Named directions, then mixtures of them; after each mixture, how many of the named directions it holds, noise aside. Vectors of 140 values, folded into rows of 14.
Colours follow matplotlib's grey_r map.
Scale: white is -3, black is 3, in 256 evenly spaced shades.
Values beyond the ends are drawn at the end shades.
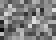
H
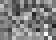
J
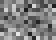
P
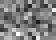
two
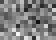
two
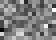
three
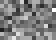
three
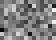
two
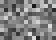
one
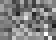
one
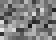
one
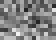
two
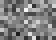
one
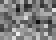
two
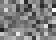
three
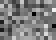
two
